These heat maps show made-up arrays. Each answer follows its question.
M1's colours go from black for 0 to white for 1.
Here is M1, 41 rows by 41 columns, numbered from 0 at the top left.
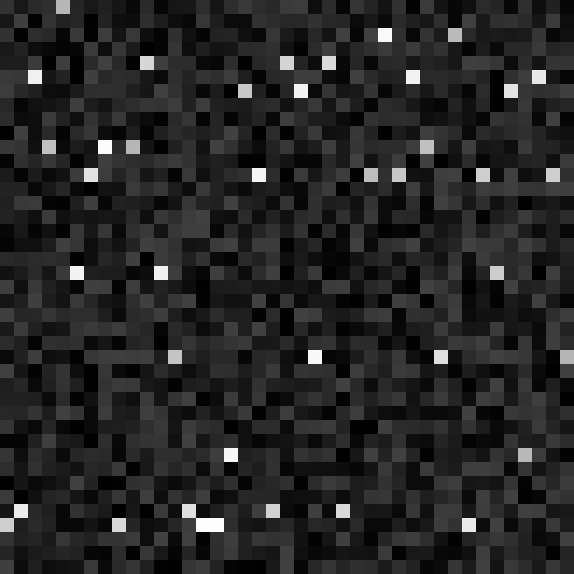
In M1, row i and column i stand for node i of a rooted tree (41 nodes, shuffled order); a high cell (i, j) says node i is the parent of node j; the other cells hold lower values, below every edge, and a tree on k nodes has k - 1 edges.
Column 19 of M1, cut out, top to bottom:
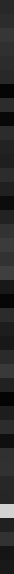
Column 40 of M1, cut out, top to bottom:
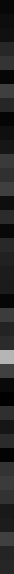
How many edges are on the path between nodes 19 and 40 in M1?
5
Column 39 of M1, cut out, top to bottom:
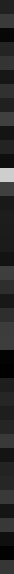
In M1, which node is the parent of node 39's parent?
25
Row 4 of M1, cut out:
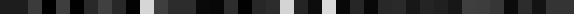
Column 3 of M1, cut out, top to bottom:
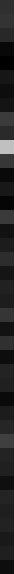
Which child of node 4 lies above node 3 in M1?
10
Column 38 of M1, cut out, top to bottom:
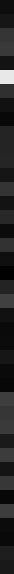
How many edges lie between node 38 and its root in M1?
6
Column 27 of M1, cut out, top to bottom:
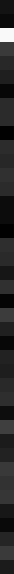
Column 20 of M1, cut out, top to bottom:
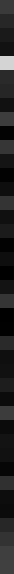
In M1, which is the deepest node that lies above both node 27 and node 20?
2
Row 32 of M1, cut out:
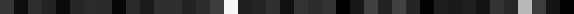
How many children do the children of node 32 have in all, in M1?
5
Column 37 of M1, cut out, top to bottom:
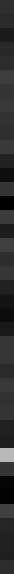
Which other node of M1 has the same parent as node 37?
16
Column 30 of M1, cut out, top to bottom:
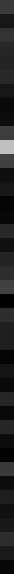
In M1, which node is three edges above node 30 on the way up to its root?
0
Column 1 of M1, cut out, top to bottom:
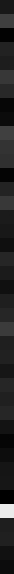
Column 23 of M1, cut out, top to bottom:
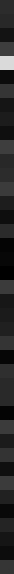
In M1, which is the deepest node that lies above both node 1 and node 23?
36
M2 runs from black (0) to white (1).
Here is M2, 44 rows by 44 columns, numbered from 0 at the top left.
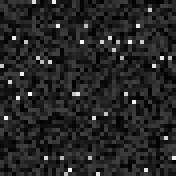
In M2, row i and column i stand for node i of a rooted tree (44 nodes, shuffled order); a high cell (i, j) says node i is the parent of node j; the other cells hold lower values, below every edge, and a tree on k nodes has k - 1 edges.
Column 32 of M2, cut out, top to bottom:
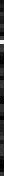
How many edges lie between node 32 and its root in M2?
3
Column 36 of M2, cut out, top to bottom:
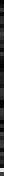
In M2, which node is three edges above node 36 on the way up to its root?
6
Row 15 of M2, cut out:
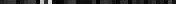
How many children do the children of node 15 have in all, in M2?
7
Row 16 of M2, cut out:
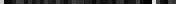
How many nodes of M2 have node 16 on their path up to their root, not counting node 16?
4
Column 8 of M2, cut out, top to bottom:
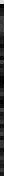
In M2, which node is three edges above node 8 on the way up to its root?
43
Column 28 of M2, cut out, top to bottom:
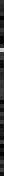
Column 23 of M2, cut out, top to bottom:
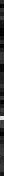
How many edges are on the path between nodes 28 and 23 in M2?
5
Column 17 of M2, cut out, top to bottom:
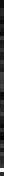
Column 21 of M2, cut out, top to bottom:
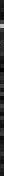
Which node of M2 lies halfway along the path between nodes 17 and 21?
14
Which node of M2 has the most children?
10
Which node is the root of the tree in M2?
39
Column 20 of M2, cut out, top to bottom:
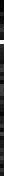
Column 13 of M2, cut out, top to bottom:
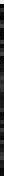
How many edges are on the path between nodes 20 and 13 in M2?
7
